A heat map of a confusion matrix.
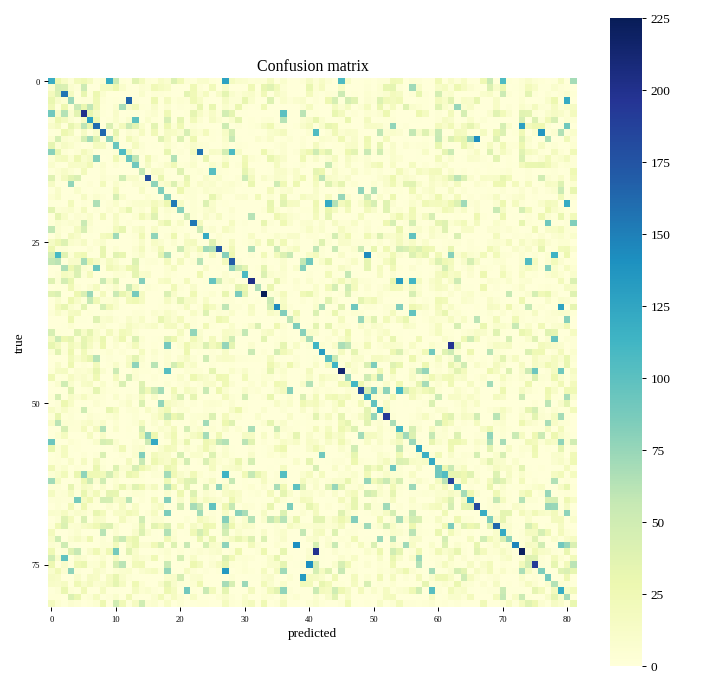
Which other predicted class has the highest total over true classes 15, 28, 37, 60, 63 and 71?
53
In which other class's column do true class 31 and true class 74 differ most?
54
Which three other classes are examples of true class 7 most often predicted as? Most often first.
73, 80, 53
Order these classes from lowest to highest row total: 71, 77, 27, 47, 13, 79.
13, 77, 47, 71, 79, 27
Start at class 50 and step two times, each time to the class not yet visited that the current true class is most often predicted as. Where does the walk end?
48
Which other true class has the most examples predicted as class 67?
71
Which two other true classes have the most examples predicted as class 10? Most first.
73, 24
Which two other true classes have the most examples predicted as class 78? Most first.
27, 40
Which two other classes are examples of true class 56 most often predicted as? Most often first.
16, 0
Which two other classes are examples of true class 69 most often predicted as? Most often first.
62, 49
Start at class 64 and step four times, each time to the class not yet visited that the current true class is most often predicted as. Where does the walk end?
81
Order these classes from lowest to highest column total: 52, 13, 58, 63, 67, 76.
67, 58, 76, 52, 63, 13
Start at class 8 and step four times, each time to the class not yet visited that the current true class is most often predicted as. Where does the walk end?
80
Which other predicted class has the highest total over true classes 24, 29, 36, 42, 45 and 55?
56
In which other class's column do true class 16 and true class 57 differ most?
3
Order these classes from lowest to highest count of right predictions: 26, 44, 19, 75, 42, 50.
50, 44, 42, 19, 26, 75
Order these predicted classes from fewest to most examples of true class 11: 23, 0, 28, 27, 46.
46, 27, 0, 28, 23
